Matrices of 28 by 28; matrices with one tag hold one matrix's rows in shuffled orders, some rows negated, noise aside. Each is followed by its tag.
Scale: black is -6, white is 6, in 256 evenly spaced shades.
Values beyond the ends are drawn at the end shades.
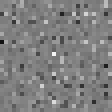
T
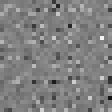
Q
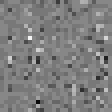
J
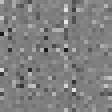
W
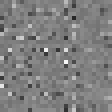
W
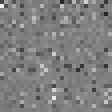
T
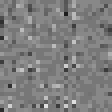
W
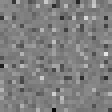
T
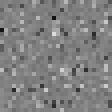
T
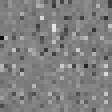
T
